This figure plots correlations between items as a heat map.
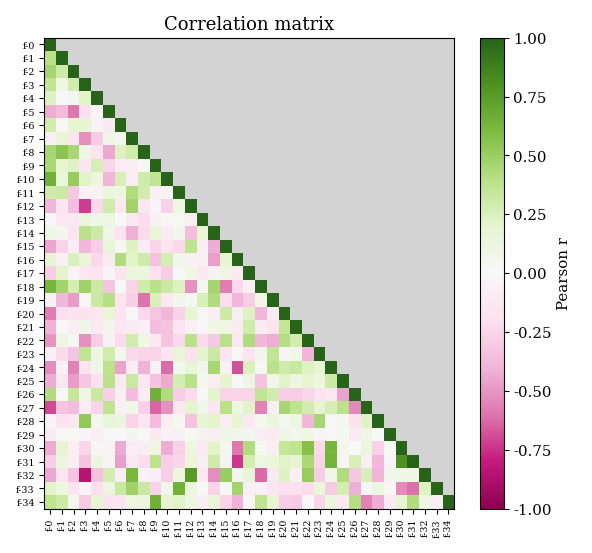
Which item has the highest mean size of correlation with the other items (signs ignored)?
f-0
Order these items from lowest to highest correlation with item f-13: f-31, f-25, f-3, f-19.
f-31, f-25, f-3, f-19
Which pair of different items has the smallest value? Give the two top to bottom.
f-3, f-32
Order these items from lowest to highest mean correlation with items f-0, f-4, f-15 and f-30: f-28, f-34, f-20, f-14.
f-28, f-20, f-14, f-34
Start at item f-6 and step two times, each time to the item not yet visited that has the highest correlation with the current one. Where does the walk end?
f-33
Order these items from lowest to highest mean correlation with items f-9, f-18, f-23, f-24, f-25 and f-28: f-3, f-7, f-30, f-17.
f-7, f-17, f-30, f-3
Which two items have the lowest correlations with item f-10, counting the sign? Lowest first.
f-24, f-27
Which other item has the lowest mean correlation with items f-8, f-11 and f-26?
f-27
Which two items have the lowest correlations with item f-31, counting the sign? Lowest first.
f-16, f-33
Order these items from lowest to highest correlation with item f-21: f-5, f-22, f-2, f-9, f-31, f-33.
f-9, f-33, f-2, f-5, f-31, f-22
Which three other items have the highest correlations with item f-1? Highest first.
f-8, f-18, f-0
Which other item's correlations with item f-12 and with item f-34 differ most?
f-18
